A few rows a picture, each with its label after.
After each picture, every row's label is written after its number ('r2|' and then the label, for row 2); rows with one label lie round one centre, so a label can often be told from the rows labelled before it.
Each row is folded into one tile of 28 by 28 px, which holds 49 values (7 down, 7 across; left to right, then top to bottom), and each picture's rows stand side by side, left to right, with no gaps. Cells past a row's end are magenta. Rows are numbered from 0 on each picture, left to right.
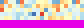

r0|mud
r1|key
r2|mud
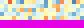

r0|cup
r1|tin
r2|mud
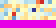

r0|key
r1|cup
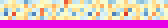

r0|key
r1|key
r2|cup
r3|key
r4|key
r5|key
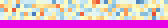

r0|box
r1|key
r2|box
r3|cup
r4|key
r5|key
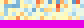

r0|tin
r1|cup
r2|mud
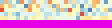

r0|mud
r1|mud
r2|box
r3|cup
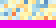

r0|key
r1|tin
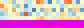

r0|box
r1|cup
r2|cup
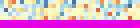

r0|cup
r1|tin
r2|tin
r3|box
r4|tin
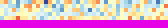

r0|tin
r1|mud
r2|cup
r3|cup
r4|tin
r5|tin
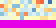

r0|box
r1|cup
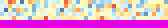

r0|cup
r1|tin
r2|cup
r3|tin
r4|box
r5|key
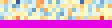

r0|tin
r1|cup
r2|key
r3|tin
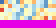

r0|mud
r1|tin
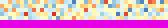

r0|box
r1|box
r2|tin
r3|mud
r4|key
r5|cup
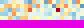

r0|key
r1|mud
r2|mud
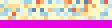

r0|key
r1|cup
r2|cup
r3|mud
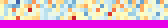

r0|tin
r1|mud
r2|tin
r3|box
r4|mud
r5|mud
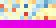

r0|box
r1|tin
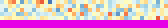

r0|cup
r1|cup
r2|box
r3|box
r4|key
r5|tin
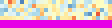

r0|cup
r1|key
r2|tin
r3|key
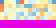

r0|mud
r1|key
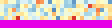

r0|tin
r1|cup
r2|tin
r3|key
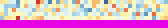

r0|tin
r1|cup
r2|mud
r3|cup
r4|box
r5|key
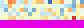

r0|cup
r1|cup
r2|tin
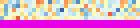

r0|tin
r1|cup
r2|cup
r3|box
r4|cup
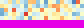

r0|box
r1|tin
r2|mud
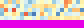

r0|box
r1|key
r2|cup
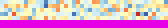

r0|key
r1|tin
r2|mud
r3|cup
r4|box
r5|key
